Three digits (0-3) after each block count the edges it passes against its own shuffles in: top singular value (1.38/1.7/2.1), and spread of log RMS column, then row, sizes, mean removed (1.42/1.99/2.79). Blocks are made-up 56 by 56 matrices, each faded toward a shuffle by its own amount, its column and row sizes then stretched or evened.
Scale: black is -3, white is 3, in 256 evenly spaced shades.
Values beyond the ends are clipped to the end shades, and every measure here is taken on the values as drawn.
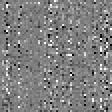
0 3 0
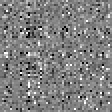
2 2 2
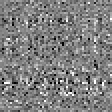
2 1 2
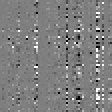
3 3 2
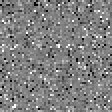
0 0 0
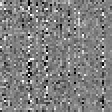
1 3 1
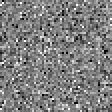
0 1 0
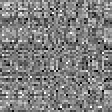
3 0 1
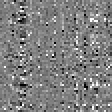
2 3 1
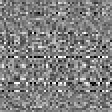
3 0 3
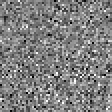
1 0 1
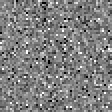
1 1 0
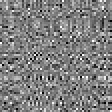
3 1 2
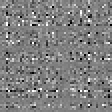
1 2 3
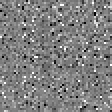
1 1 1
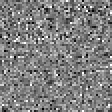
0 0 2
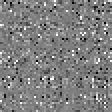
1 1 2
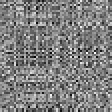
3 1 2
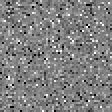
0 0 1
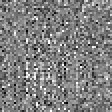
2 2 0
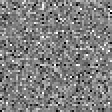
1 0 1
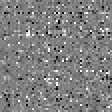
1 2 2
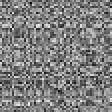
3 0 2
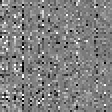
2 3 1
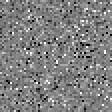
0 0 0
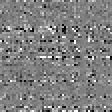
2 2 3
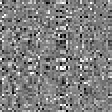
3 2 1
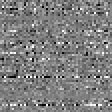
2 1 3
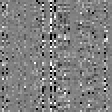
3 3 0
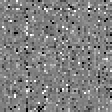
2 2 1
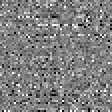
2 0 2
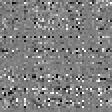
0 2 3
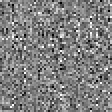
2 2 0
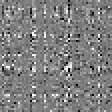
3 3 2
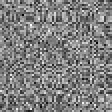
3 0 0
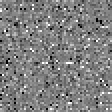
0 1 1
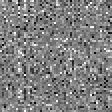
2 1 0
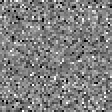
1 0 1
